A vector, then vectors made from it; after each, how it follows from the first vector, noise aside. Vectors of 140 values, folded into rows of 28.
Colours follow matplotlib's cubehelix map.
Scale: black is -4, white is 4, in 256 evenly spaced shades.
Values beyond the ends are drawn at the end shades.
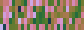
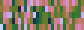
copied.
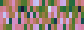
wrapped around.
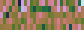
reversed, partly zeroed.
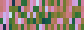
copied.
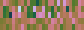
negated, partly zeroed.
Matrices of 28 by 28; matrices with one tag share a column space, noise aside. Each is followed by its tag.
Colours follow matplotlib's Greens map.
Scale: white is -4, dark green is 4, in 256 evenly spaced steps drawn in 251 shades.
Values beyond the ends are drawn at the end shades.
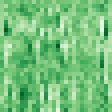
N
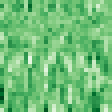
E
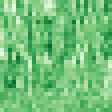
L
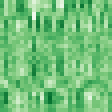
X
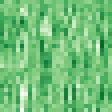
N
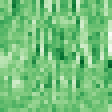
L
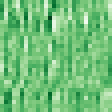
X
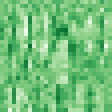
N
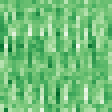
N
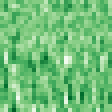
E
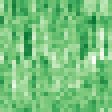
L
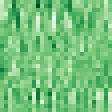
X
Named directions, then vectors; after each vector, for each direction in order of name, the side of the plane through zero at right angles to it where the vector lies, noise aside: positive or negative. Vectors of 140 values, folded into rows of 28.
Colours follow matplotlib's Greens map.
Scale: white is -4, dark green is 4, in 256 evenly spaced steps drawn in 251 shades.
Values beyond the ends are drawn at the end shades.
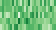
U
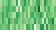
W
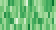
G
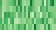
positive, negative, negative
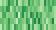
positive, positive, positive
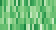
negative, negative, negative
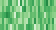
positive, negative, positive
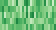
negative, positive, positive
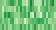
positive, negative, negative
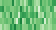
positive, positive, negative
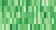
negative, positive, negative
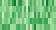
positive, negative, negative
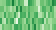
positive, positive, negative
